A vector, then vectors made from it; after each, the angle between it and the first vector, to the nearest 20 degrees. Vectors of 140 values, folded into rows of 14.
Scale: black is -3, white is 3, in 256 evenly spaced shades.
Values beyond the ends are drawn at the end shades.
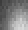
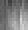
20 degrees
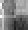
140 degrees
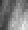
20 degrees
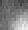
20 degrees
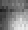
20 degrees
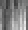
40 degrees
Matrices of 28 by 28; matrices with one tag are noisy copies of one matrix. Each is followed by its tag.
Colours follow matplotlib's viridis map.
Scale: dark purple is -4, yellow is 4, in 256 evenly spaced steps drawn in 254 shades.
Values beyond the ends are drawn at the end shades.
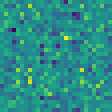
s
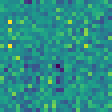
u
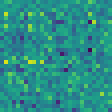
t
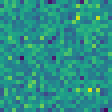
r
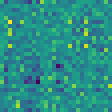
u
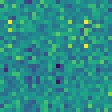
u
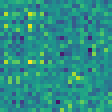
t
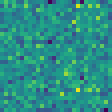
r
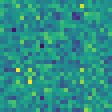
s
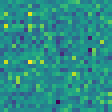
t
